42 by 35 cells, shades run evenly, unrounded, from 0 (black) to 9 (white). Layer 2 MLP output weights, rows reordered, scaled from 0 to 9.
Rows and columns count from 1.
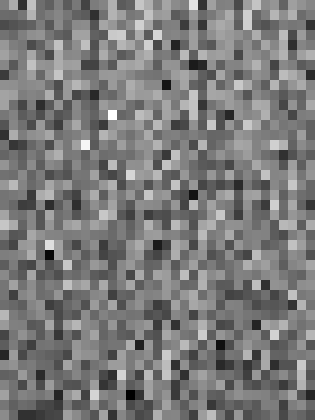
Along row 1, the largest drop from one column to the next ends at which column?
23
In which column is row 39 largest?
34
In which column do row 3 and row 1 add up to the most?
16
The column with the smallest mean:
3
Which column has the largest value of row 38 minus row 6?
14
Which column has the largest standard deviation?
22
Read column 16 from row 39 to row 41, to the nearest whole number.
4 2 3
